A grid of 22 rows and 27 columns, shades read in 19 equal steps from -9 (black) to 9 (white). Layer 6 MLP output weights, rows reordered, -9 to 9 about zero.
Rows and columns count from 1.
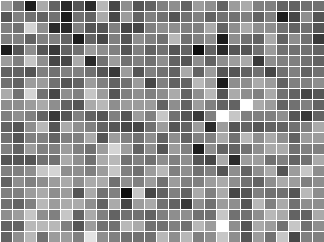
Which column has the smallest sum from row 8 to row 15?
5
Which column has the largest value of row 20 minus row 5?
19
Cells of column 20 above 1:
4
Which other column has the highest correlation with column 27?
6
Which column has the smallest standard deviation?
2
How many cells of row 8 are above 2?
2
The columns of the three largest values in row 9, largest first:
3, 8, 18
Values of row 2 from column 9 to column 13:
3 -4 2 -2 0
